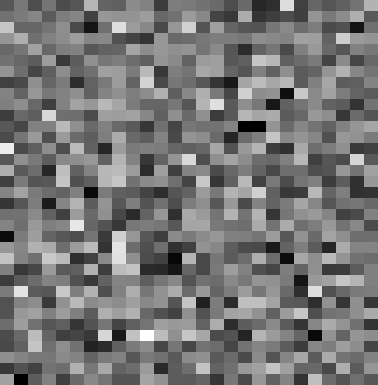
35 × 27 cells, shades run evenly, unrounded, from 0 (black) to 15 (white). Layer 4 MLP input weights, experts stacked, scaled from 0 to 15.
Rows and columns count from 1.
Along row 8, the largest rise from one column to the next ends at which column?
18
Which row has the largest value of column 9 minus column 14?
23
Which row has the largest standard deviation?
31
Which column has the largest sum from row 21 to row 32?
10
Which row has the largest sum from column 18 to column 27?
4
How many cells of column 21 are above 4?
31
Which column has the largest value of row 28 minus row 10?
20
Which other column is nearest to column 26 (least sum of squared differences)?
3
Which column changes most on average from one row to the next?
1
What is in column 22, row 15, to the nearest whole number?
11
